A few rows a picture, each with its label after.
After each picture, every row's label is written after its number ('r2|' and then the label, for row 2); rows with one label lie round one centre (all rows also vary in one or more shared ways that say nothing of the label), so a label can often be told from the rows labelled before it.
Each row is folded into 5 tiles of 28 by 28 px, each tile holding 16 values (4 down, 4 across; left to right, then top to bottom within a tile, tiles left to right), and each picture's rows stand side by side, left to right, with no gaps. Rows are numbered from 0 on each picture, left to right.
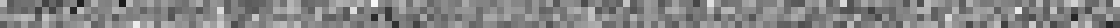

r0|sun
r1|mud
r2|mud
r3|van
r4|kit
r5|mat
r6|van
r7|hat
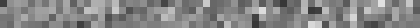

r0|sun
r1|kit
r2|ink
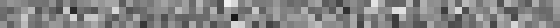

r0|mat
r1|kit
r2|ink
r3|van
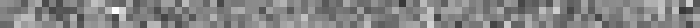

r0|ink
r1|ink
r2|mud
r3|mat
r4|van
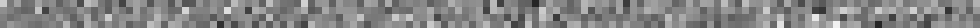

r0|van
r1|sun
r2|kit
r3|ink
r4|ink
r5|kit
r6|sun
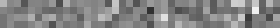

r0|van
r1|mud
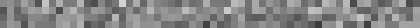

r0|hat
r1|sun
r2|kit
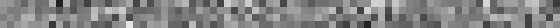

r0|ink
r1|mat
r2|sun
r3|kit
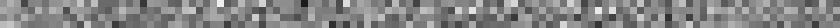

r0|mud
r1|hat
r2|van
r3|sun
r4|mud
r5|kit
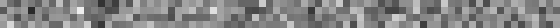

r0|mud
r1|mud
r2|mud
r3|hat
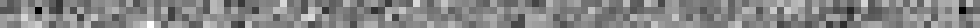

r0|mat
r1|mud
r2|hat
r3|ink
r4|kit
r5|van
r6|van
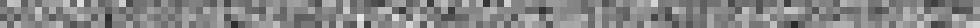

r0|mud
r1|sun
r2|kit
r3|van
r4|mud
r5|sun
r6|mud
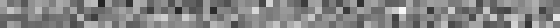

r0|kit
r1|sun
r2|ink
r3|mat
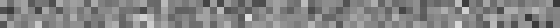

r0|hat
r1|mat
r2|mud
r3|kit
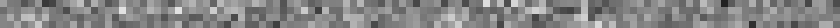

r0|hat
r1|van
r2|kit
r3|hat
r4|mud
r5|van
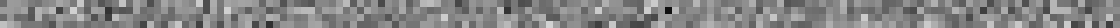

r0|mud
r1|van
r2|kit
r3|mud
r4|sun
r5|mat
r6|mud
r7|van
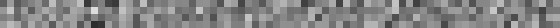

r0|ink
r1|kit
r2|van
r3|hat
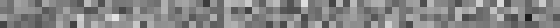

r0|kit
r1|mat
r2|hat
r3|mud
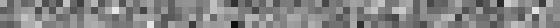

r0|kit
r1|van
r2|ink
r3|ink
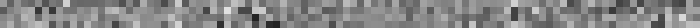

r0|kit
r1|van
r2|van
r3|mud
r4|ink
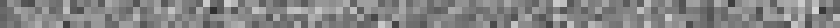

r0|kit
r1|kit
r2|kit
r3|hat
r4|van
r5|van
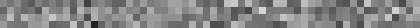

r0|sun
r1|mat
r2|mat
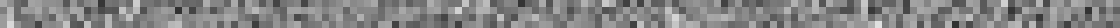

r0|mat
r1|kit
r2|kit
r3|kit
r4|ink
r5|sun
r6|mud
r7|mud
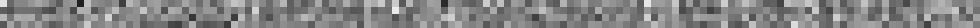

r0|van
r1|sun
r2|van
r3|hat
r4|van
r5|mat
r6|ink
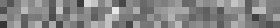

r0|kit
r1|hat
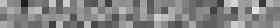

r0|van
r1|sun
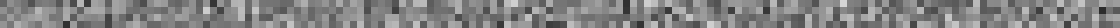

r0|sun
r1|sun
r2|hat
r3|van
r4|mat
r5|ink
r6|hat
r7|hat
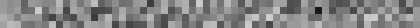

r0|mud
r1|kit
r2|mat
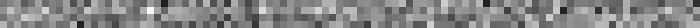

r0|sun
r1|sun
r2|mat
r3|mat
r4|kit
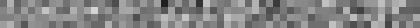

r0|ink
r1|van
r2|mat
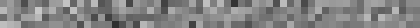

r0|mud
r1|van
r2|van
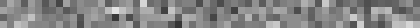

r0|ink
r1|sun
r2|ink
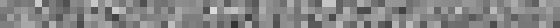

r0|mat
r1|ink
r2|mat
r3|ink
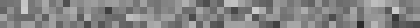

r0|mat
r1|mat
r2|mat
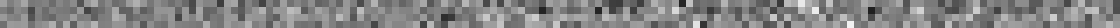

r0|mud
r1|kit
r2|sun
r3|van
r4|sun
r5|ink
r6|mud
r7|ink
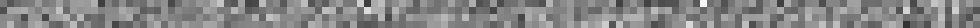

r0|kit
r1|hat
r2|sun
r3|ink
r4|ink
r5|van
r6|sun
